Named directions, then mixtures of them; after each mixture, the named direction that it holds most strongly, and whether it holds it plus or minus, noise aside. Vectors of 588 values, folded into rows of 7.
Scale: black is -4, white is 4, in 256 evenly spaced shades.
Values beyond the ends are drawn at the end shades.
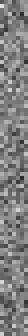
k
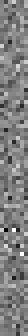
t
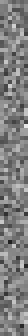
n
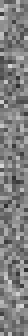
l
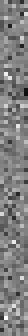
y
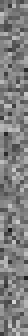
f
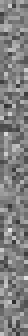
f, minus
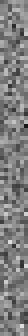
n, minus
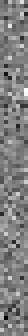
y, minus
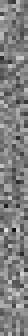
l, plus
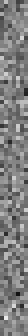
l, minus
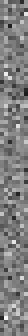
y, plus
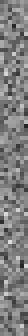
n, minus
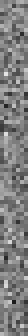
f, minus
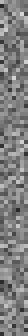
k, minus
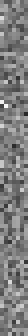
l, plus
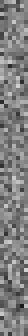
l, minus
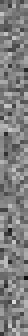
f, plus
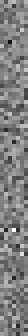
t, plus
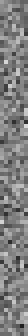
n, plus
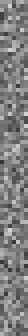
f, minus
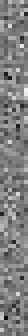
y, minus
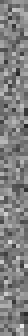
n, minus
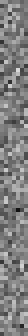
n, plus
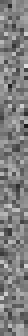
n, minus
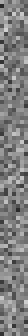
k, minus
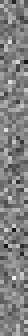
t, minus
